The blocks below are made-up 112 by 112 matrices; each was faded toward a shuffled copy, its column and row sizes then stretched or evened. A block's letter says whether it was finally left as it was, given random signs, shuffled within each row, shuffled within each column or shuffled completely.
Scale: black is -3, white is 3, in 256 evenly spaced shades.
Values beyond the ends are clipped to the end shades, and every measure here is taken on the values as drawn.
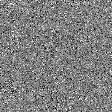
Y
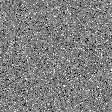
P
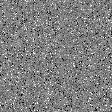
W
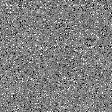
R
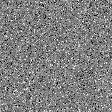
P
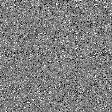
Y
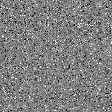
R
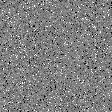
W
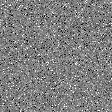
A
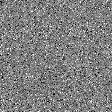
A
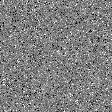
W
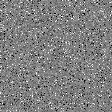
Y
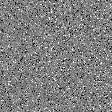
W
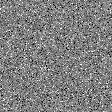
P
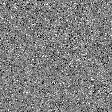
A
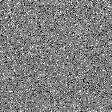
A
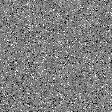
Y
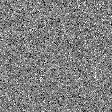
W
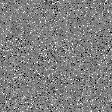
Y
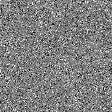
W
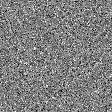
P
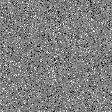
W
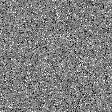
W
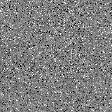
Y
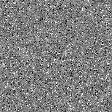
W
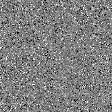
R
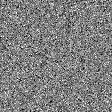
P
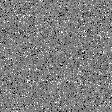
Y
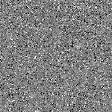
R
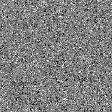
R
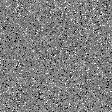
W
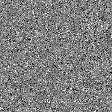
Y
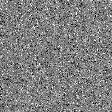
W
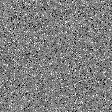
W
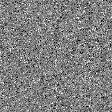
Y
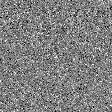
A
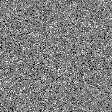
Y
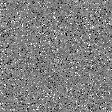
Y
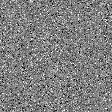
W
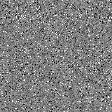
Y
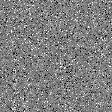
W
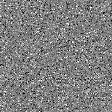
R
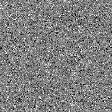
R
